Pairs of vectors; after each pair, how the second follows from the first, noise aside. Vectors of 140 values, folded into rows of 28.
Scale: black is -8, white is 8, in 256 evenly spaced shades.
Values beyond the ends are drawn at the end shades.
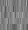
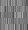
sign-scrambled.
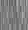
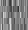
reversed, scaled up.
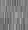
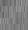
wrapped around, negated, shrunk.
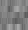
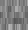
copied.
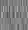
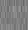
wrapped around, negated, shrunk.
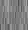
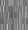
wrapped around, negated.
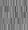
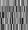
reversed, scaled up.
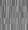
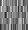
reversed, scaled up.
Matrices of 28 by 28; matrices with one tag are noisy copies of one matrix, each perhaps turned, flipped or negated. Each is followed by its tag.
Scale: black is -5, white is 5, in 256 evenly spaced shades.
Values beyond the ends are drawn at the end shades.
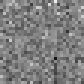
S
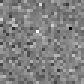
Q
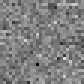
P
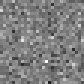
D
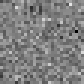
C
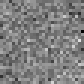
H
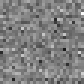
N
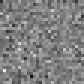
C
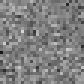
H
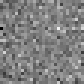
S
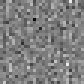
N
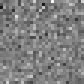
H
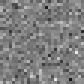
C
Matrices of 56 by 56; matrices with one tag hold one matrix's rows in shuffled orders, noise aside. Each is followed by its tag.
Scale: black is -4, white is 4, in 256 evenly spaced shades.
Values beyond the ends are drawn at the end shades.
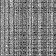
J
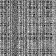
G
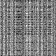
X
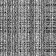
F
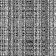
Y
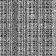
G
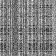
G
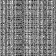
X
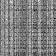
J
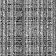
X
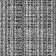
X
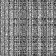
J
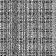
G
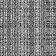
F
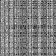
J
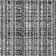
X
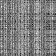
F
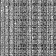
J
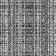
Y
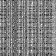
G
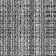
F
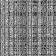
J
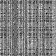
G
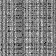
X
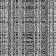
Y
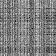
F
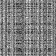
X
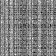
J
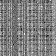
G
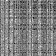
J
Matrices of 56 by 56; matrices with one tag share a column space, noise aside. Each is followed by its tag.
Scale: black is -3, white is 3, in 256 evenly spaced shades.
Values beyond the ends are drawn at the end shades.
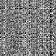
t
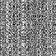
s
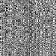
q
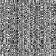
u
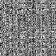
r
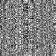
u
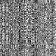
u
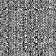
r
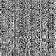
r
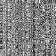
u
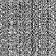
s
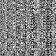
r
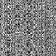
s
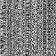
t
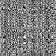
r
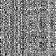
r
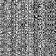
s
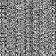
t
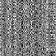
s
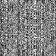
u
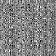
u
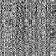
q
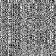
u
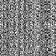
s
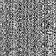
s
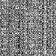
t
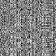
r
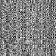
u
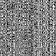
s
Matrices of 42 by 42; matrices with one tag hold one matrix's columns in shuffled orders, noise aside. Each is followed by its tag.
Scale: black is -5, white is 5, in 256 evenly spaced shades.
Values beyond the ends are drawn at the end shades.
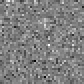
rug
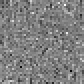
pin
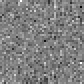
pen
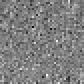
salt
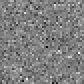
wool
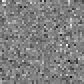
rug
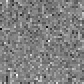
salt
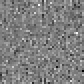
pin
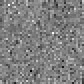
pin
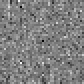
pen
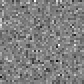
rug
